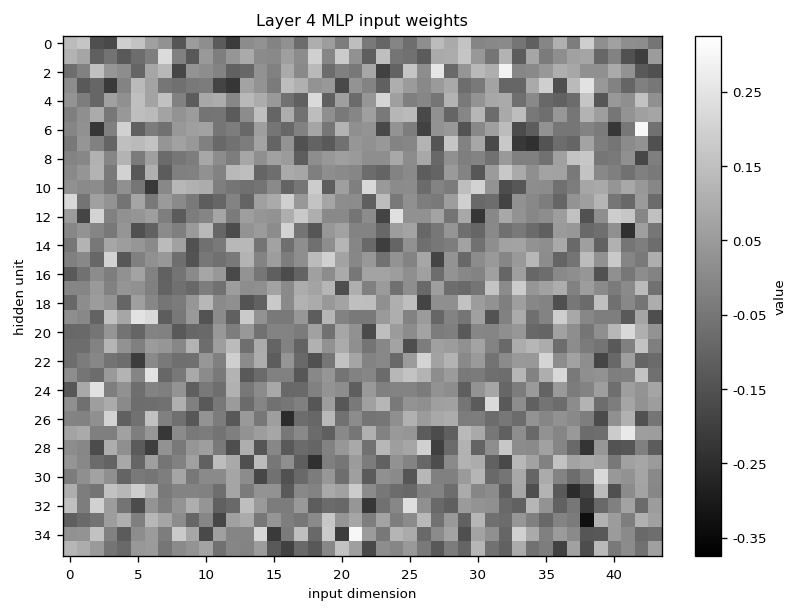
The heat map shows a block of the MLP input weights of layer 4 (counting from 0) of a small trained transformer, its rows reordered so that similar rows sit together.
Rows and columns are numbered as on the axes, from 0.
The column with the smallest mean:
11
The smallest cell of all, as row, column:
33, 38
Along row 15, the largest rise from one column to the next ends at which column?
3
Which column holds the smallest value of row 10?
6
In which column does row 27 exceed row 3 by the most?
41
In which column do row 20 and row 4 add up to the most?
23
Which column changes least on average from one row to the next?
1
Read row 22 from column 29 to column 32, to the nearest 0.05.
0 0.05 -0.05 0
